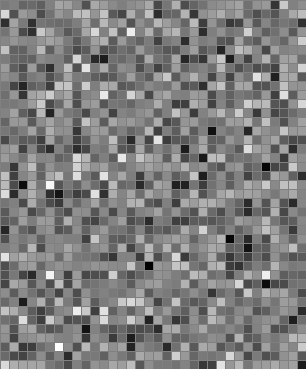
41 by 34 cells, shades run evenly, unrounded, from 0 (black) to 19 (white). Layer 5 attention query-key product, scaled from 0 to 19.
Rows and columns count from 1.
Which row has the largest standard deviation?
21
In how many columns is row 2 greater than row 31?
20
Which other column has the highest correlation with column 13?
28
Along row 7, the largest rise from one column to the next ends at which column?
9
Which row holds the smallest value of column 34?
41
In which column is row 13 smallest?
6
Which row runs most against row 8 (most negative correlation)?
31
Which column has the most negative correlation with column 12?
29
